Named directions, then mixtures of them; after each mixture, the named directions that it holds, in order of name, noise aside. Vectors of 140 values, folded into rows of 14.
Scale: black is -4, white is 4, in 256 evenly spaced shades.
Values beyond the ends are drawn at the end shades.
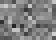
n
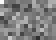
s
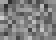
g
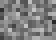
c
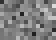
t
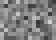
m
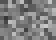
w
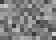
n, t.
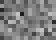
c, t, w.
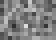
c, s, w.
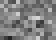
c, m, n.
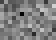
g, t.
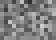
g, w.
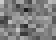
n, s, w.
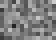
c, n.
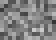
c, g.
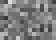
c, g.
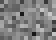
c, t.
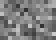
n, s, t.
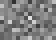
g, n.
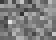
n, t, w.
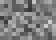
m, s, w.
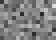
t.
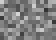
c, s.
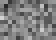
g.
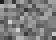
n, t, w.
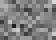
n, s.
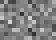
g, n, t.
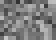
g, m.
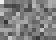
s.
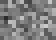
w.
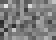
m, n.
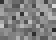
t.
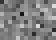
t.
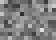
g, s, t.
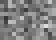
w.
